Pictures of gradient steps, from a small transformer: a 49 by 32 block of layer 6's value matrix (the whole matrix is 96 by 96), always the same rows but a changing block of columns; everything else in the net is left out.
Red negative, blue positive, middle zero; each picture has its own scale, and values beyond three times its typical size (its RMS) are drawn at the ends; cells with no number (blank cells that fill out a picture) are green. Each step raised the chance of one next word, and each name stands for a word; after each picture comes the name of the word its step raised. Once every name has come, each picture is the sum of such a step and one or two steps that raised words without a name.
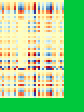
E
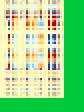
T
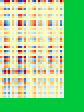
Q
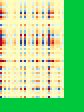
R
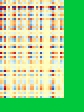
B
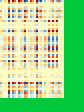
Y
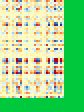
Q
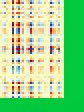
Y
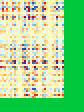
E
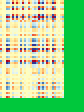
Y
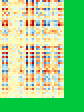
Q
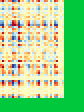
T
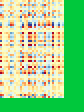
T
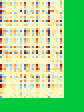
T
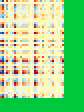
Q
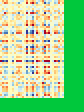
Y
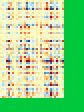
E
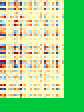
E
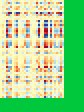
R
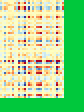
E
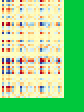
Q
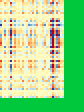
R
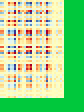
T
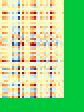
R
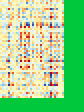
T
